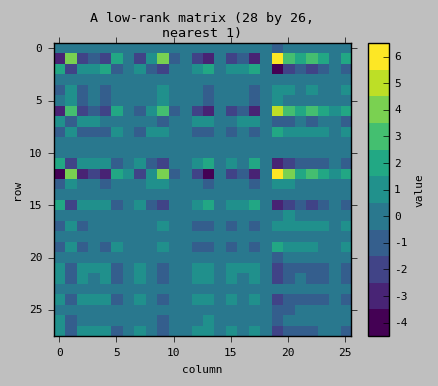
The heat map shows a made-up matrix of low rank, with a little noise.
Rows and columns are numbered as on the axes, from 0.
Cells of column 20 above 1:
3
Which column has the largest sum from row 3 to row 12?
19
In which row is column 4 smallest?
12
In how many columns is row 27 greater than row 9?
9
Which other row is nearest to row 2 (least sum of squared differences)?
15
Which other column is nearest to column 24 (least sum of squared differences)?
6
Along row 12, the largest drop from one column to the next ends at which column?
2
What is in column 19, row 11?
-3
